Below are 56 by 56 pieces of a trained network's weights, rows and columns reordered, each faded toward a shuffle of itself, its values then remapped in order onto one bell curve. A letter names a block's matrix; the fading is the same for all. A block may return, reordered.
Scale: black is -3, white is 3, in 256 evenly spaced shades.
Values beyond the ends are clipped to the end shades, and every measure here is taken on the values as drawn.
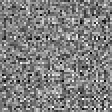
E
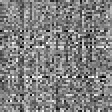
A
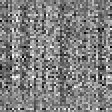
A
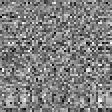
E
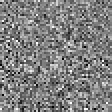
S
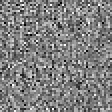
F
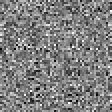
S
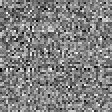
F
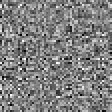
E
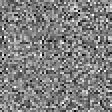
F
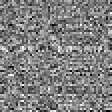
E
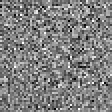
S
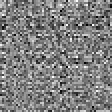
E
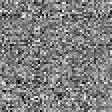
S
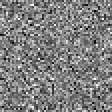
F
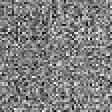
E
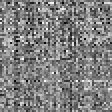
A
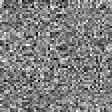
F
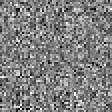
E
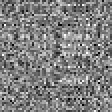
E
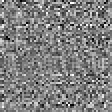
E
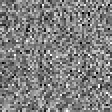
F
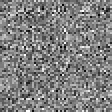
E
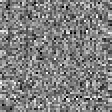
F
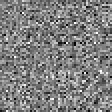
S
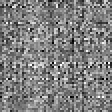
A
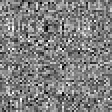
E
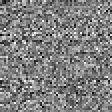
F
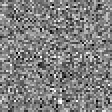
F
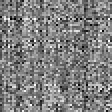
A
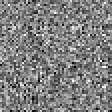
F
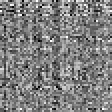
A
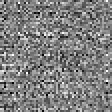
E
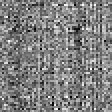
A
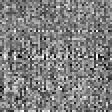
A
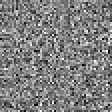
S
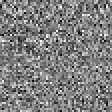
S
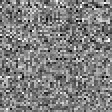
F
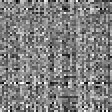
A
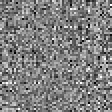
S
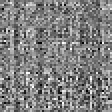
A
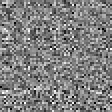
E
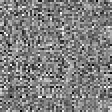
S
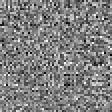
F
